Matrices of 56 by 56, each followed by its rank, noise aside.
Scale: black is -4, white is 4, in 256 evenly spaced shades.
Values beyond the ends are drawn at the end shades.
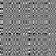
two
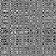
four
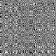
four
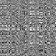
four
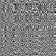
five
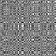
two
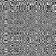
three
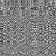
five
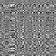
three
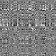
three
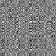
five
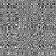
five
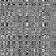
three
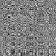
five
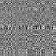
three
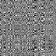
four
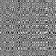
three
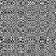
four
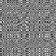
two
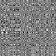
four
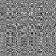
three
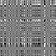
two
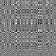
two
